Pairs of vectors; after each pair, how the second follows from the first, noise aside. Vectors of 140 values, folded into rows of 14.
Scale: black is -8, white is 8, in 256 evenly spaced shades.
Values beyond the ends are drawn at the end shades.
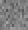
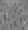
reversed, shrunk.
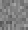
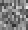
reversed, negated, scaled up.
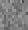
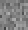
reversed.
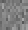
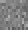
sign-scrambled.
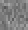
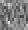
scaled up.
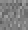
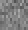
sign-scrambled.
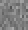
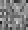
reversed, negated, scaled up.
